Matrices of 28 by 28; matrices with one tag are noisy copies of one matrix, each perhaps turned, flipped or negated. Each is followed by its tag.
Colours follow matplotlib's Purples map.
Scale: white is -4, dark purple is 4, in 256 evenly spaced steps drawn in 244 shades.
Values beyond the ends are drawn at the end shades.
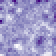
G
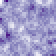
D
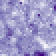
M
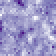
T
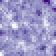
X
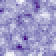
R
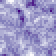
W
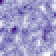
X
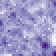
M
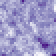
M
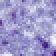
M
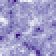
T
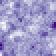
W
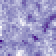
T
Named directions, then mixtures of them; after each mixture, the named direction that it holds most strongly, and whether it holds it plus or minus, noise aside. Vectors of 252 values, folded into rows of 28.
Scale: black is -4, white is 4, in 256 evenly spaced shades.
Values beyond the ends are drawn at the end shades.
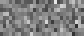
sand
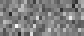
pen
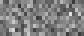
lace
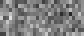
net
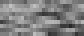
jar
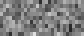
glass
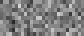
lace, minus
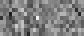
lace, minus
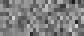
sand, minus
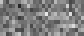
lace, plus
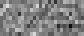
glass, plus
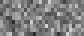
glass, minus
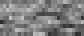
jar, plus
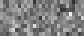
lace, plus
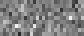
pen, plus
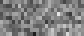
glass, minus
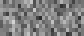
lace, plus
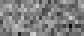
glass, plus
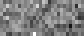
glass, plus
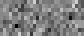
pen, minus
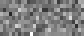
pen, plus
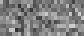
lace, plus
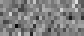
pen, minus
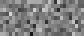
sand, minus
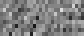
pen, minus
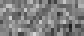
glass, plus
